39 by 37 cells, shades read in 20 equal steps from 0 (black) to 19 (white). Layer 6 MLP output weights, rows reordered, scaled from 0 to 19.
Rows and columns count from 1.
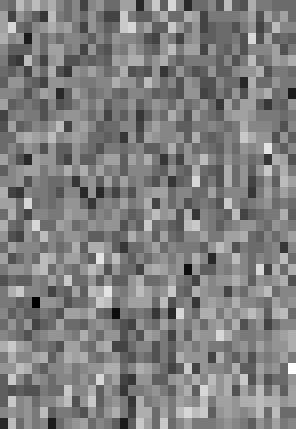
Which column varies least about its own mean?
10
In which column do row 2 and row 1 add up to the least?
18
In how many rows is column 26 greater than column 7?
16
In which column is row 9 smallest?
37
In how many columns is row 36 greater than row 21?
16
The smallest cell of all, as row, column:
28, 5
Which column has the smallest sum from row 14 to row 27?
32
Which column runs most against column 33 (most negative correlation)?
17
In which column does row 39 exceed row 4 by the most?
4
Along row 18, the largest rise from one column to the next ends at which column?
12
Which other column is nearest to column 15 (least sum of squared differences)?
8
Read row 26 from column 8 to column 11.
9 15 8 8
